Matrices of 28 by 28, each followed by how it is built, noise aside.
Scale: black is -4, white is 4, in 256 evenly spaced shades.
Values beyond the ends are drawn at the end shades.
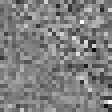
upper triangular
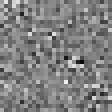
block diagonal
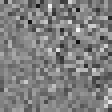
upper triangular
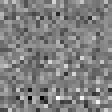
uneven rows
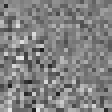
lower triangular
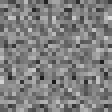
repeating columns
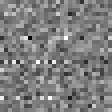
uneven rows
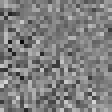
lower triangular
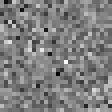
block diagonal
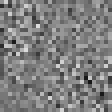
block diagonal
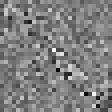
banded
